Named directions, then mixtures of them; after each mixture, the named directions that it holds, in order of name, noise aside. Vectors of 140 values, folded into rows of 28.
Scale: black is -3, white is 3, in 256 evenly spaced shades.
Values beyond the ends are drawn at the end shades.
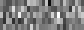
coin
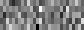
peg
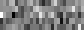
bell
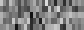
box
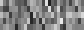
box, coin.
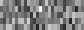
box, peg.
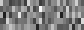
coin, peg.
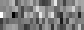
bell.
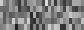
box, peg.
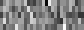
box, coin.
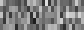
box, coin, peg.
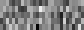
bell, coin, peg.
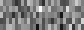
bell, box, peg.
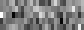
bell.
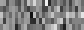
box, coin.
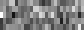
bell.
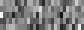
bell, box, peg.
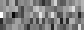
bell.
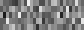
coin, peg.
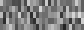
box, coin, peg.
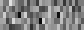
box, coin, peg.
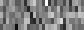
box, coin.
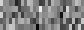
bell, box, peg.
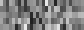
box.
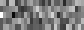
bell, box.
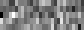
bell.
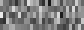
bell, coin, peg.
